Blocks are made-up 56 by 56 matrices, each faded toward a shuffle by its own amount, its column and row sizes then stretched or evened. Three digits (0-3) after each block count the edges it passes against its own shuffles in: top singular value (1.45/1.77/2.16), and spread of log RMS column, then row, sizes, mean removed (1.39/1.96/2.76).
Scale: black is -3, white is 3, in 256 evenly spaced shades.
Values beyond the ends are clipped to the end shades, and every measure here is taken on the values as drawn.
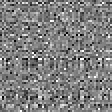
3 0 2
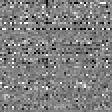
1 1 3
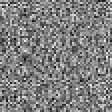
3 1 0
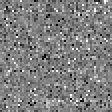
0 1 1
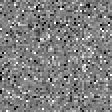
0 0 1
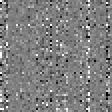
2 3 1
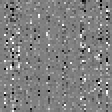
0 3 0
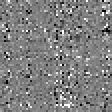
0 3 2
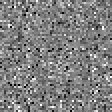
1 1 1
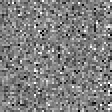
0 2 1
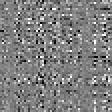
2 3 3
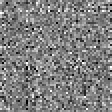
1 1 1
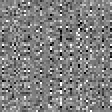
3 3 1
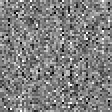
1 2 0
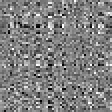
3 2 2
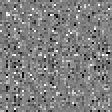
1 2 0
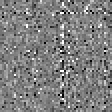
2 2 1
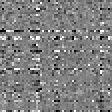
3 2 3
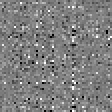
0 2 2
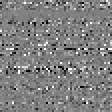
0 1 3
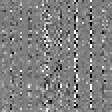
3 3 1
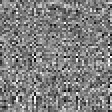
3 2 1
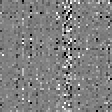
1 3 1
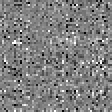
2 2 2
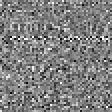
2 0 2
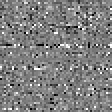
0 0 3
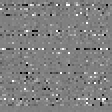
0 1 3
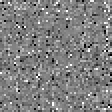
0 2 0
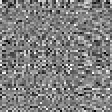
3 0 3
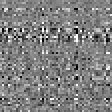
3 2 3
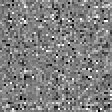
1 1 1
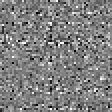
1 1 2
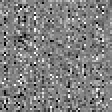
0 3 0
